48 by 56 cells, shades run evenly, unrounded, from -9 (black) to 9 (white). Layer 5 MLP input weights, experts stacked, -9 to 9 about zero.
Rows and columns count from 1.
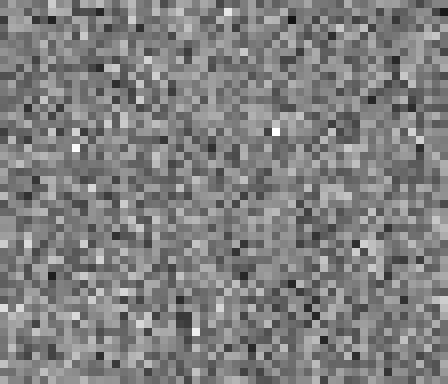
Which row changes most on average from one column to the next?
17
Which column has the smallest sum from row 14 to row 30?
53
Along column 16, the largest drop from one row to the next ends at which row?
38
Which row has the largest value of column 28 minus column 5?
3
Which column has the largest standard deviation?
7
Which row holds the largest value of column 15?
9
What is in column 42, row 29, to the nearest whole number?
-4
